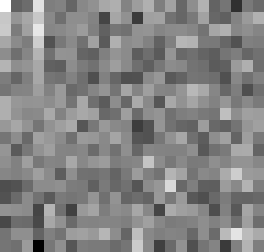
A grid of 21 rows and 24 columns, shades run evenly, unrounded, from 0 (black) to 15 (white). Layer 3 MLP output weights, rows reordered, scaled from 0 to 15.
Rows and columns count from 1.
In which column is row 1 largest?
1
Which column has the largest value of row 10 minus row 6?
21
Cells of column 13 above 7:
11
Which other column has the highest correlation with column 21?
8
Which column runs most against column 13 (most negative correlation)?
15
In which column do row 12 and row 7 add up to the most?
4
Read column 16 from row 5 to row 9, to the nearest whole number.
9 8 5 8 10
